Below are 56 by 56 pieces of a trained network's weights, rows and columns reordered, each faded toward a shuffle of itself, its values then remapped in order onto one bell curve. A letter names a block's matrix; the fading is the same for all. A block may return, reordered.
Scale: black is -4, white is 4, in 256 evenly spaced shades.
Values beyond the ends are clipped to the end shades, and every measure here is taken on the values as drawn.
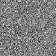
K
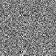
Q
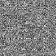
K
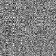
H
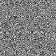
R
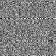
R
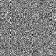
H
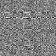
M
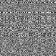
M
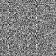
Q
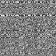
M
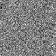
Q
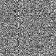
H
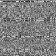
M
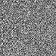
Q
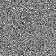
K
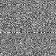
R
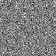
K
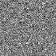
K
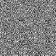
R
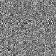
K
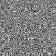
R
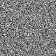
K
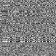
M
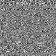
R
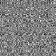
R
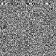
K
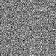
Q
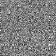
H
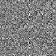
H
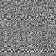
M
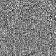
K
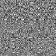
R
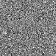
K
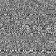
M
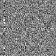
H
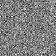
K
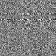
R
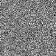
K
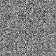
H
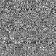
R
